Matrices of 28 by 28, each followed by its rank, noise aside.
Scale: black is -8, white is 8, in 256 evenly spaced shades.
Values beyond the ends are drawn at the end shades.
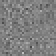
six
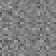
four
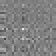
three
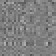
four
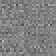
six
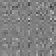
three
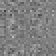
four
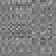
three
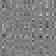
three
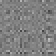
three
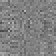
four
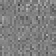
four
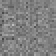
four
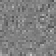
six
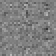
six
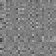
four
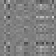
two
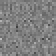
six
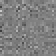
four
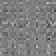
four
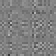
three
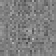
four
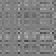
two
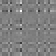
one
